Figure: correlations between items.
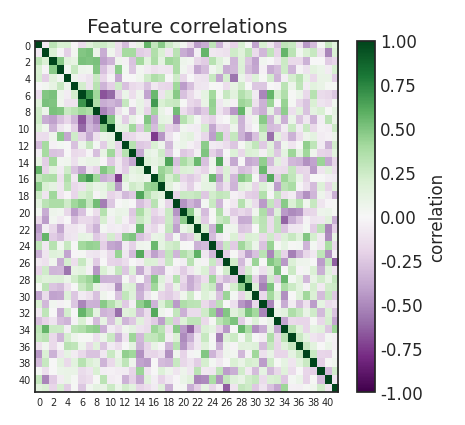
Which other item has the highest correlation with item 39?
14
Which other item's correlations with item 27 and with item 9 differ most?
6
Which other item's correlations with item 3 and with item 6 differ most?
32
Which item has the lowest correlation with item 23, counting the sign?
40
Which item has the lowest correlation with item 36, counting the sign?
20
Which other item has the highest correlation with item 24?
16
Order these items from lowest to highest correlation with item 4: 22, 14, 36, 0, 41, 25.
25, 41, 22, 14, 0, 36
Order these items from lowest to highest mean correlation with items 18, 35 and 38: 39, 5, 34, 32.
39, 5, 34, 32
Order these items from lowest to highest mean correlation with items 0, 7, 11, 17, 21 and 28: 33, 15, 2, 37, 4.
37, 33, 4, 15, 2
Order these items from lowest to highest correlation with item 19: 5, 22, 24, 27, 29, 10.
22, 10, 27, 29, 24, 5
